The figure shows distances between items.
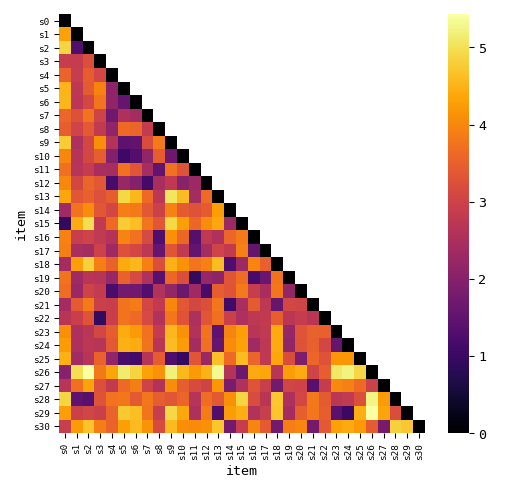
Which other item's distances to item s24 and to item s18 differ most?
s29
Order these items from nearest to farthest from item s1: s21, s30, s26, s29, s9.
s9, s29, s21, s30, s26
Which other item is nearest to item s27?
s21
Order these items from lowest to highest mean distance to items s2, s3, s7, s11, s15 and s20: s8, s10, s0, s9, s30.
s8, s10, s0, s9, s30
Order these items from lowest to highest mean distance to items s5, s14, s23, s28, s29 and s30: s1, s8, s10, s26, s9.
s1, s8, s10, s9, s26
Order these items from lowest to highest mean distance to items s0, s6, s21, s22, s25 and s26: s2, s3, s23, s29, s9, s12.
s3, s12, s9, s2, s23, s29
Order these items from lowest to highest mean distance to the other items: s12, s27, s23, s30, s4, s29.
s4, s12, s27, s23, s29, s30
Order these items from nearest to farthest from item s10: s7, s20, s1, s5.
s5, s20, s7, s1
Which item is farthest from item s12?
s26
